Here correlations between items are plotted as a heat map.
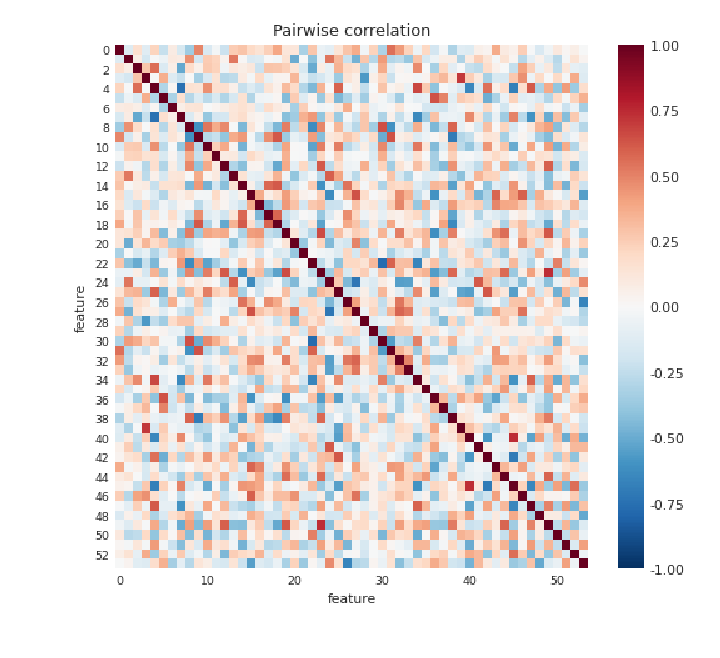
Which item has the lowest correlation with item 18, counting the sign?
38
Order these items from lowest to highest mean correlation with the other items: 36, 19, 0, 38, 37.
36, 37, 38, 0, 19
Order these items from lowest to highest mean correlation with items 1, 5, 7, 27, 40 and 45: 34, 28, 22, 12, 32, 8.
34, 12, 8, 32, 28, 22
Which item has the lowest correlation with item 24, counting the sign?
27
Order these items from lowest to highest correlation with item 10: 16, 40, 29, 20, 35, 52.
40, 52, 29, 16, 20, 35
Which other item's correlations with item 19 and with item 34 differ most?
16
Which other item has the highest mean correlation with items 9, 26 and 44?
32
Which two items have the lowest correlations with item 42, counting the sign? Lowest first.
45, 40
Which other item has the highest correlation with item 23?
49
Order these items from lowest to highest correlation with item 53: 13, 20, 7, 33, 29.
33, 7, 29, 13, 20
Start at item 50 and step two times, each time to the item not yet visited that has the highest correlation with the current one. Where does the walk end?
31
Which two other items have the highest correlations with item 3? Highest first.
39, 46
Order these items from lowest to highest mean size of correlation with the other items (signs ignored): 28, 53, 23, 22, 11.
11, 28, 53, 22, 23
